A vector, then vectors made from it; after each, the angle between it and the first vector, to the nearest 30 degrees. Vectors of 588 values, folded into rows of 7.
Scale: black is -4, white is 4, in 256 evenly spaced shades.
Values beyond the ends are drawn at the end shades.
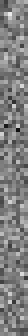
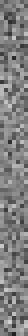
120 degrees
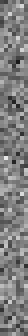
60 degrees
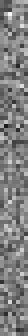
30 degrees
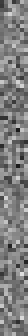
60 degrees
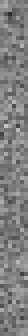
150 degrees
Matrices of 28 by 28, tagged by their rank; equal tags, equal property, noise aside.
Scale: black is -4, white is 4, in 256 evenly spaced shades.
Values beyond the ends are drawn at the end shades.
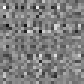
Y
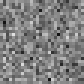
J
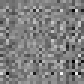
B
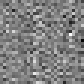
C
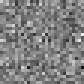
C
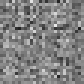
C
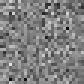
C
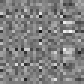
B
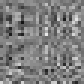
B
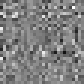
J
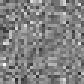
C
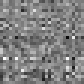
B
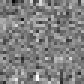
C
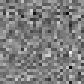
C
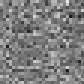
J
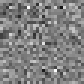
Y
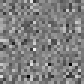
J
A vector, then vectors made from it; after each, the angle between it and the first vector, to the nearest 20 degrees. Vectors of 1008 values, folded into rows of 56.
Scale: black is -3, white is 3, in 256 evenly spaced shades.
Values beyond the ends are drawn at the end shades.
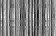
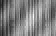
60 degrees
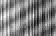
40 degrees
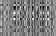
60 degrees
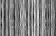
160 degrees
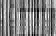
20 degrees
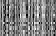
140 degrees
